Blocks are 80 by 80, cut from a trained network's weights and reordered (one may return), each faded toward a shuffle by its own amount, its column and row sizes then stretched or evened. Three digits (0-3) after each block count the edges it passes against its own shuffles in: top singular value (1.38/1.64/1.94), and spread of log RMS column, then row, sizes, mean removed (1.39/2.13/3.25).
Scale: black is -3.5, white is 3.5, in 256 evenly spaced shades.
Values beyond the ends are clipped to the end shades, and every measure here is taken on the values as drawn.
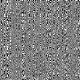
3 3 1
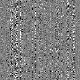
2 3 0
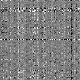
3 2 2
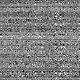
3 1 1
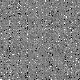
0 2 0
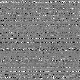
1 0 3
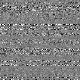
1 0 3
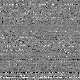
2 0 2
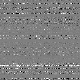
2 1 3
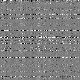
2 1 3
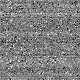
1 0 0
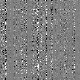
2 3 1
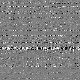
2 0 3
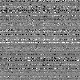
3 1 3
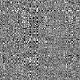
3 2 2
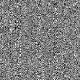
2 2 0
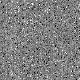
0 1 0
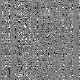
1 3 1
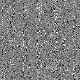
0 2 0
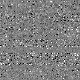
0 1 2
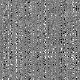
2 3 1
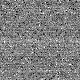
1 0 0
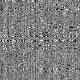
2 0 2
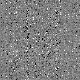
0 2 0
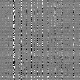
3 3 0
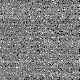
1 1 0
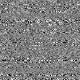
0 0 3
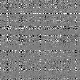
2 2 3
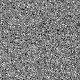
1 0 0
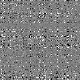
2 2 3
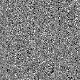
0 2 0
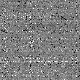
1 1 1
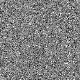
0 1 1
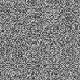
3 0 1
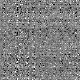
2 2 1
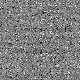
0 1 0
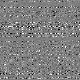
2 1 3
